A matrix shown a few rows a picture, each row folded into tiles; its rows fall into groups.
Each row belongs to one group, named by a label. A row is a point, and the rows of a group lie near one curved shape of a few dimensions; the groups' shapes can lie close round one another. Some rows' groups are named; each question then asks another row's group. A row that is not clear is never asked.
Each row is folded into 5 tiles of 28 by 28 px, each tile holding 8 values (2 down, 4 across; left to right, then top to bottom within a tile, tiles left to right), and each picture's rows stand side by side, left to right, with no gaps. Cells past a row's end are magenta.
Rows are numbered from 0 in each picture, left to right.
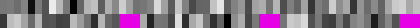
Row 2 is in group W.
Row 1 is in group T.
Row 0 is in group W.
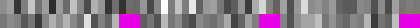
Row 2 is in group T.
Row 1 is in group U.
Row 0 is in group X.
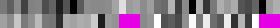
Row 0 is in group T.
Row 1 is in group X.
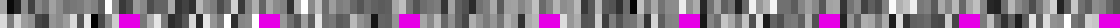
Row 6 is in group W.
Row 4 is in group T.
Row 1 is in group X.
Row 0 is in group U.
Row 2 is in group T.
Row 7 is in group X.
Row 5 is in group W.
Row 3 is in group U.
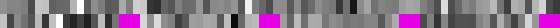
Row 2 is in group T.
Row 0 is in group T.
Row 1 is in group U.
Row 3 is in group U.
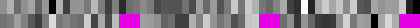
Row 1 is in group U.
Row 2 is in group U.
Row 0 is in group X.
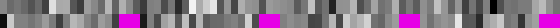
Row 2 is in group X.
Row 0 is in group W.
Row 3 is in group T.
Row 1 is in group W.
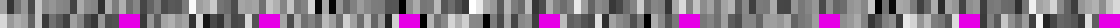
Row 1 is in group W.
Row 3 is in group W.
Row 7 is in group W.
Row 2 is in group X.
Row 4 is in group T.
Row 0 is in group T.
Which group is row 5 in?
X
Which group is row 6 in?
X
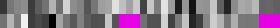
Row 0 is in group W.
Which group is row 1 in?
X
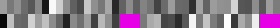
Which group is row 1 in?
X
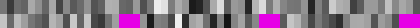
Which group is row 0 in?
U
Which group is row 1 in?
T
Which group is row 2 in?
W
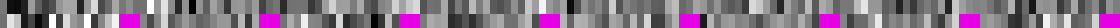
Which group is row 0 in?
X
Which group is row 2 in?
W
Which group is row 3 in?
W
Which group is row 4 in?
U
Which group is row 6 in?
T
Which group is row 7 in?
X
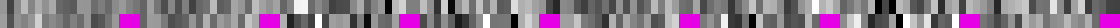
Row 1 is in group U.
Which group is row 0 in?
T
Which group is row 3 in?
U
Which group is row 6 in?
X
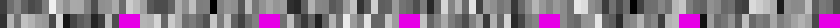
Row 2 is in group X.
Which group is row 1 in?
T
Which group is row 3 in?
U
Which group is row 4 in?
T
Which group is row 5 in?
W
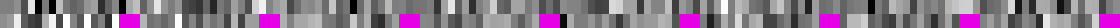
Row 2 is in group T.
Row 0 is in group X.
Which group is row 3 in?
X
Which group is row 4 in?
W
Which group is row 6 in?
W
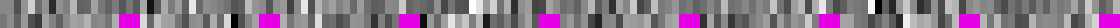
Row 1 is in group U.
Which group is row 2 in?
T
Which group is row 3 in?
W
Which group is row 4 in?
X
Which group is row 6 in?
X
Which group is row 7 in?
U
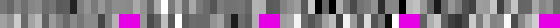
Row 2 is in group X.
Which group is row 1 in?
T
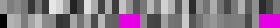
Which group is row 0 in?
W
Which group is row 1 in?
X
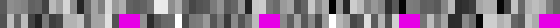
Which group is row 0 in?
W
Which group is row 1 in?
T
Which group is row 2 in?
X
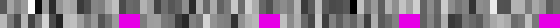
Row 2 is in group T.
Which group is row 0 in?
X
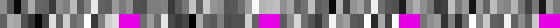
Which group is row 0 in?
X
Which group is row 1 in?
W
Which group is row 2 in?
X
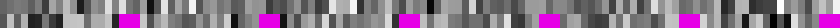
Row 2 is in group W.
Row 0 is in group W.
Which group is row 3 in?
U
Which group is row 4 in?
U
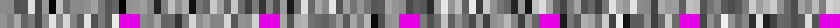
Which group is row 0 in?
X
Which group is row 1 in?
X
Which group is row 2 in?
U
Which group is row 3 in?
U
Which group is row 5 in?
W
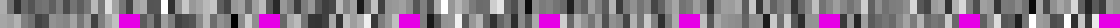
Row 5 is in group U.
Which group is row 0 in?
U
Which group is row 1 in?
U
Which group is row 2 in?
X
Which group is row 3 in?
T
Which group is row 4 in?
U
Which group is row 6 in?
U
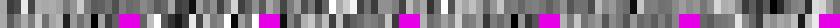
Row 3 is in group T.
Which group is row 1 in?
X
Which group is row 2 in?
W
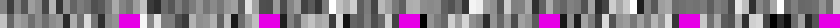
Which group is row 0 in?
U
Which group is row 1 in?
U
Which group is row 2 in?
W
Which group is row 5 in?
T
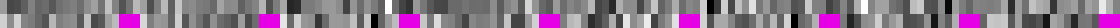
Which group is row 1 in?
T
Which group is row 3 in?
U
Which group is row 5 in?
U
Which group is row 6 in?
T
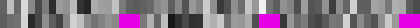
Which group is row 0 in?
X
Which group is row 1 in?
W
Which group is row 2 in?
U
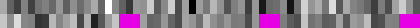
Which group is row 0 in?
U
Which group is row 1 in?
X
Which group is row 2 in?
U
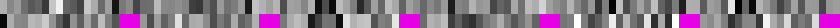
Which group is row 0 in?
W
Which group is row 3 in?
W
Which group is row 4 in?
X
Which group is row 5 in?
X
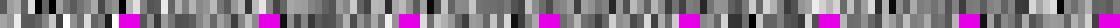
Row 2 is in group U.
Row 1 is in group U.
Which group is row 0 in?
X
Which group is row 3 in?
U
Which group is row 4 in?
X
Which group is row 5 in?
W
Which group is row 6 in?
X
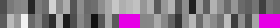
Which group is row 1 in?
X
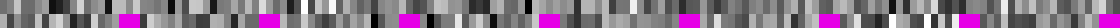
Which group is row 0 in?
T
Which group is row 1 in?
W
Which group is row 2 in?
U
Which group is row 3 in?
T
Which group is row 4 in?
X
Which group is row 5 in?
U
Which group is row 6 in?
X
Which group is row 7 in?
U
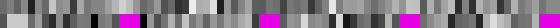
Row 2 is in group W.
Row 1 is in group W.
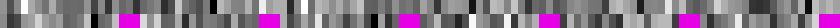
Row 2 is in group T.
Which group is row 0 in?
T
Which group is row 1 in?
T
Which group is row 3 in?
X
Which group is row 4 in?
W
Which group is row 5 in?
T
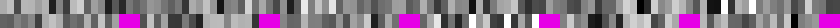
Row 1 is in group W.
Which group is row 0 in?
X
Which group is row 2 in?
U
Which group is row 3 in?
X
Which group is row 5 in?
U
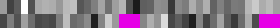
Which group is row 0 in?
U
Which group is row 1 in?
W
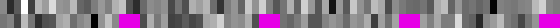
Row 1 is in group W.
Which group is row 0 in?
U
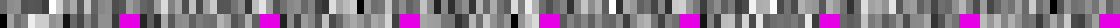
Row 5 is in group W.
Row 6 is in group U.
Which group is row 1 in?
U
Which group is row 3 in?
U
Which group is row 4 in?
U
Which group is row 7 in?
T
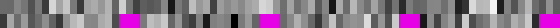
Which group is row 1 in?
W
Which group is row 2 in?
X
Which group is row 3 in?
W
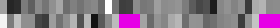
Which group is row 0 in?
U
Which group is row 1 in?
T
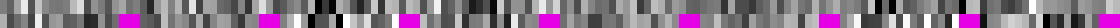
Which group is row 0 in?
T
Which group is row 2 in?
X
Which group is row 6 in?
X
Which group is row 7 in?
W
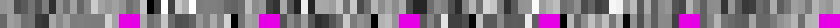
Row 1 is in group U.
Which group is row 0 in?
U
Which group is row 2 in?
U
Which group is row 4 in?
W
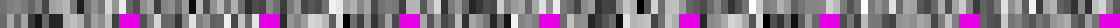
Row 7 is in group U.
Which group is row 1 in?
X
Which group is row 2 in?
W
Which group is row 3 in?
T
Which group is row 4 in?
X
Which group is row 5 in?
W
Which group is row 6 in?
U
